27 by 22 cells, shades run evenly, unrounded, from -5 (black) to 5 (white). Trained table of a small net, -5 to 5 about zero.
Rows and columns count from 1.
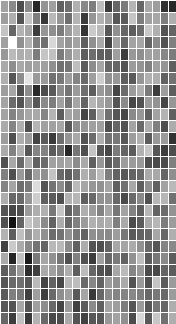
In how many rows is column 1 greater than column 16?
18
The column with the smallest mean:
21
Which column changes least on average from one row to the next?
15
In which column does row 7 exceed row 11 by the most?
4
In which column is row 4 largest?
2
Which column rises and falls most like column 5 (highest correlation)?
22
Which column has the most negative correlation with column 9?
19
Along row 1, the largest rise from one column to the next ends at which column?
6
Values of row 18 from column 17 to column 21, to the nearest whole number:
0 -1 2 -1 -1
